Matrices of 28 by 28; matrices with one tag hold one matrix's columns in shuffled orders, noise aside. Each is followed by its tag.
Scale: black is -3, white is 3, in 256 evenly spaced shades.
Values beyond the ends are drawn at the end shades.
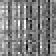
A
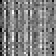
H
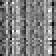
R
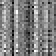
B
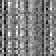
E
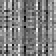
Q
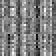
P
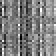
P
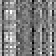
H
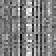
P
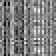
R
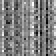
E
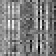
A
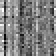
P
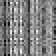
R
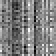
Q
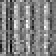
A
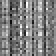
E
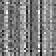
B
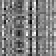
E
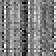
B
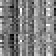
P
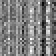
R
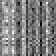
R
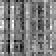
A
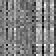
Q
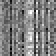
H
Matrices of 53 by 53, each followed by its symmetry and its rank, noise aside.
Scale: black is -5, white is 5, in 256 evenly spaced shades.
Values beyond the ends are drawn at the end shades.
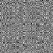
no symmetry, rank four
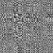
antisymmetric, rank four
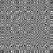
symmetric, rank three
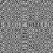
symmetric, rank three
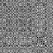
symmetric, rank three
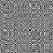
symmetric, rank three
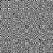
symmetric, rank four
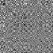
symmetric, rank five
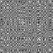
symmetric, rank four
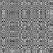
no symmetry, rank three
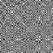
symmetric, rank four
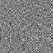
no symmetry, rank five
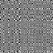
no symmetry, rank three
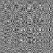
no symmetry, rank four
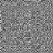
no symmetry, rank five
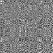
no symmetry, rank four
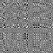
symmetric, rank three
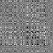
no symmetry, rank three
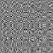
no symmetry, rank five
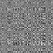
no symmetry, rank three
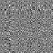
antisymmetric, rank four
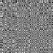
antisymmetric, rank four
